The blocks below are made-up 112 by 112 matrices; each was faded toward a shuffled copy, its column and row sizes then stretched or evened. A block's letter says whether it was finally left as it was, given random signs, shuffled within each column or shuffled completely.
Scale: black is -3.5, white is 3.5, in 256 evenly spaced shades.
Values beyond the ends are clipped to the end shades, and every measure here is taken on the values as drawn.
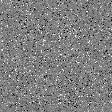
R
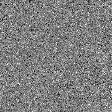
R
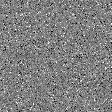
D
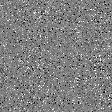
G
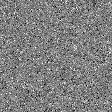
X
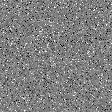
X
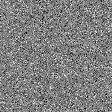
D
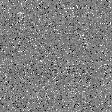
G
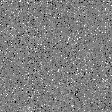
D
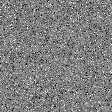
X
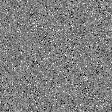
D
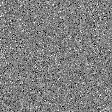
D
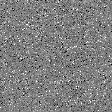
G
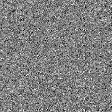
G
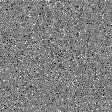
X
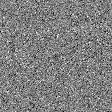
X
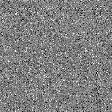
G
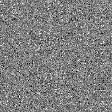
G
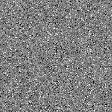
G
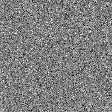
D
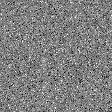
X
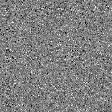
G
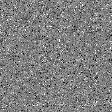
R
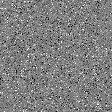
D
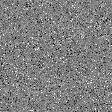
X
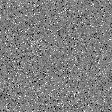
D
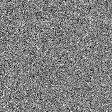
D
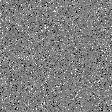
D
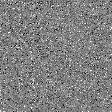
R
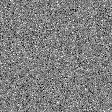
X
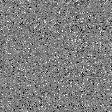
R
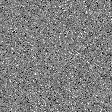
X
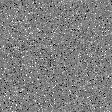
X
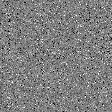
R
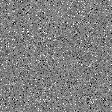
R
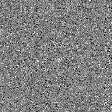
G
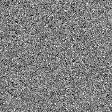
D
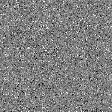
G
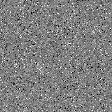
G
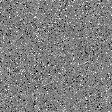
D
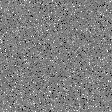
X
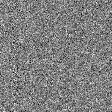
D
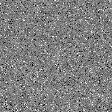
R
